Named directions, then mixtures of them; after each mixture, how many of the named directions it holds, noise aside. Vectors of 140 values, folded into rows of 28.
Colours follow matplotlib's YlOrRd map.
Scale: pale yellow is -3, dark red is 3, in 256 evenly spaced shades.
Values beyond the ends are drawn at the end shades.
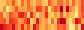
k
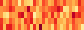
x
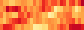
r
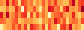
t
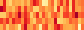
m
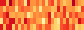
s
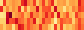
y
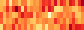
three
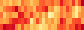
two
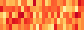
four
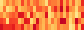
one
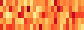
two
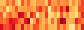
one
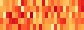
four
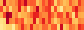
three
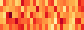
two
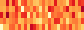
one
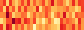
three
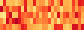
three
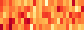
four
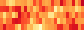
two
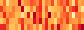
two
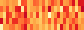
four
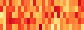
three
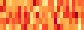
one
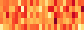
two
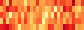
three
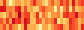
two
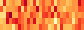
one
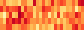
four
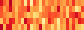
two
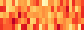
two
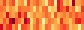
three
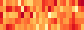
three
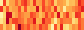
one
